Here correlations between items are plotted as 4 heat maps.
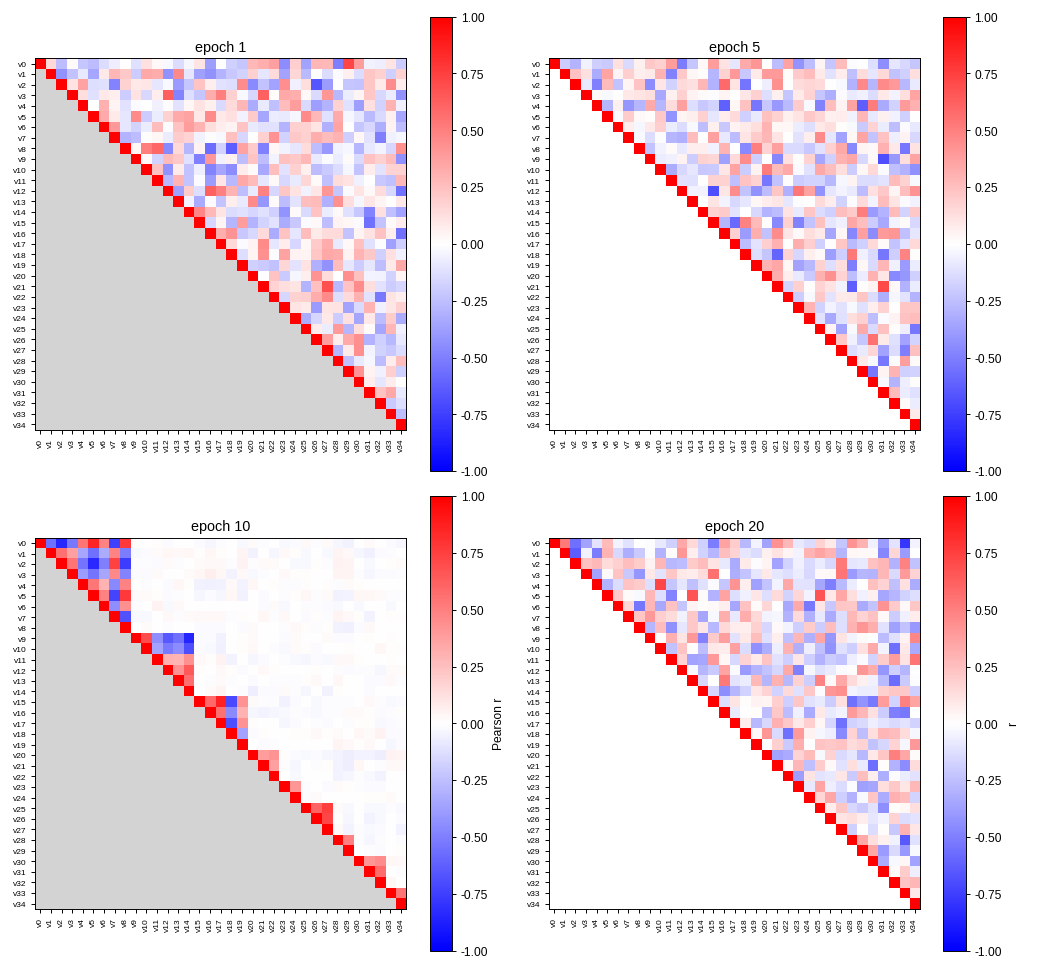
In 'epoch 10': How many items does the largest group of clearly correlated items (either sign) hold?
9
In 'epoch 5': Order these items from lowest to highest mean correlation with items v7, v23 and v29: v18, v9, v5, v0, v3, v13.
v0, v9, v18, v3, v13, v5
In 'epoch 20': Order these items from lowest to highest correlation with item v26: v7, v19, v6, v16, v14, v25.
v7, v6, v16, v25, v19, v14
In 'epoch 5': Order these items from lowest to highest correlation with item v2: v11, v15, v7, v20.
v15, v11, v20, v7
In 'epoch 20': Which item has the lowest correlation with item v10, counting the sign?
v32
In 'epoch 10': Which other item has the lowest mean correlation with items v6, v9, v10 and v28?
v14
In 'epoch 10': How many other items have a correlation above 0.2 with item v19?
3
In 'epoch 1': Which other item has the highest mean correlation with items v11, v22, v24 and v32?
v1
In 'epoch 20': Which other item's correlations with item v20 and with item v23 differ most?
v21
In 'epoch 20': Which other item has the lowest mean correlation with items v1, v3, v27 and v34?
v4
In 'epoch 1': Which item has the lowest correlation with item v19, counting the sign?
v27
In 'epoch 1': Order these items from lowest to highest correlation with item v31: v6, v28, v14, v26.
v14, v26, v6, v28
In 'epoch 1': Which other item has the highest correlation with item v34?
v8
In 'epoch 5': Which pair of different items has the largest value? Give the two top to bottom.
v21, v31
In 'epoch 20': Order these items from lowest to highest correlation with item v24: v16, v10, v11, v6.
v6, v16, v11, v10
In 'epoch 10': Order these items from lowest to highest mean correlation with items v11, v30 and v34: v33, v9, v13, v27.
v9, v27, v13, v33
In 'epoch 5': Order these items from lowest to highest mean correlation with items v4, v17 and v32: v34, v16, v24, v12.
v16, v24, v34, v12
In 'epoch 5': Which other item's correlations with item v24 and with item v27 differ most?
v33
